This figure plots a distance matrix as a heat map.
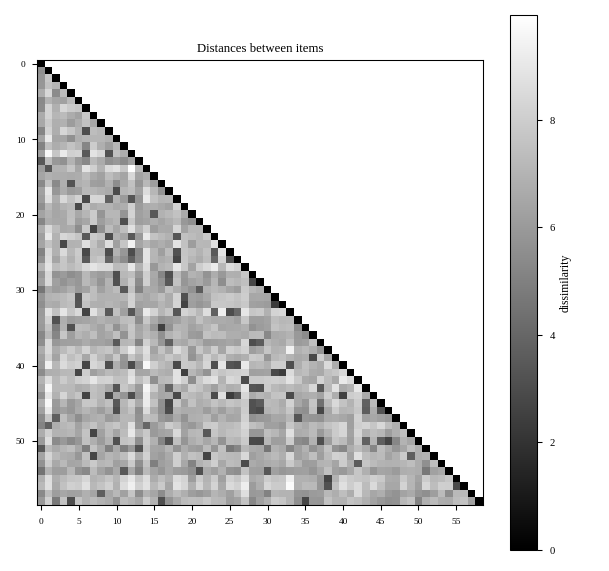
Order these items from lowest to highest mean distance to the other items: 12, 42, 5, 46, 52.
46, 5, 52, 12, 42
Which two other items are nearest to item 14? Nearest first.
1, 48
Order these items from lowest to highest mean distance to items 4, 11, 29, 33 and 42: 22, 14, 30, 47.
30, 47, 22, 14
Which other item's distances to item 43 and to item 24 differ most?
3
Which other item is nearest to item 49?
7
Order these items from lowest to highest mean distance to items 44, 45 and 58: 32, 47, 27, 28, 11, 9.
28, 9, 47, 11, 32, 27
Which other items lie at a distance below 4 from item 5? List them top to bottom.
19, 31, 32, 41
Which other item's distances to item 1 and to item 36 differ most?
39
